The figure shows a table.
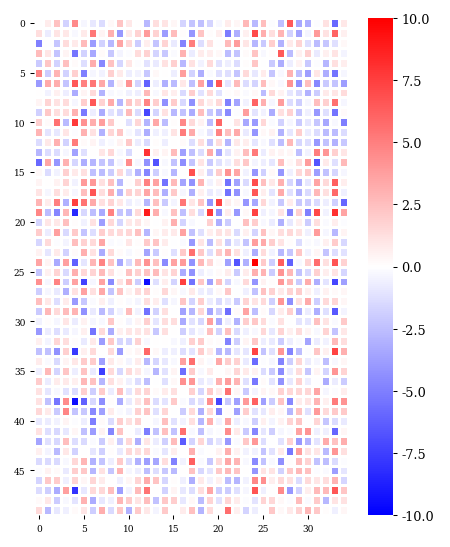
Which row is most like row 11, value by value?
36
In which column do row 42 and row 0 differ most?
33
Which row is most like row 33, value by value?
47
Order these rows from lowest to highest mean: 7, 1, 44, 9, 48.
9, 44, 7, 48, 1
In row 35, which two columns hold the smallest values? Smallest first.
7, 16
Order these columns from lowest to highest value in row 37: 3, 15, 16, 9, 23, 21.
23, 3, 16, 15, 9, 21
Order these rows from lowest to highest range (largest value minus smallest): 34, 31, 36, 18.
31, 36, 34, 18
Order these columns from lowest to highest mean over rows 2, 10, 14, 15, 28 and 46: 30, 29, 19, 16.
19, 16, 29, 30
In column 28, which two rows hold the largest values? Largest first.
0, 6
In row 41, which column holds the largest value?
16
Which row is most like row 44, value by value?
15
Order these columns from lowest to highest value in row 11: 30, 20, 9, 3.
30, 3, 9, 20
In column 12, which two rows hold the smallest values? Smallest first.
26, 9
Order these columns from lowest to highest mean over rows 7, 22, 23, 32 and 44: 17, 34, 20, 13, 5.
13, 34, 20, 5, 17
